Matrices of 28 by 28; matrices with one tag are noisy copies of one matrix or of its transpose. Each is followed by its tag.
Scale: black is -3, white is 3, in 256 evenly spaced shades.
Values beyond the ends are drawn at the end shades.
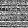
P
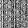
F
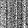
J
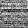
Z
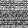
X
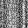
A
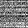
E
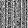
P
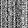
E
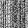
X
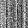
J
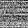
E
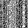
A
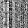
Z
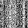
A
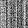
J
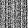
P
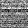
Z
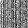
F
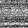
A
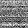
J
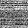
X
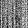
E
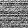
F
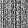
F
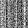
J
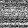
A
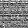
F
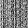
F
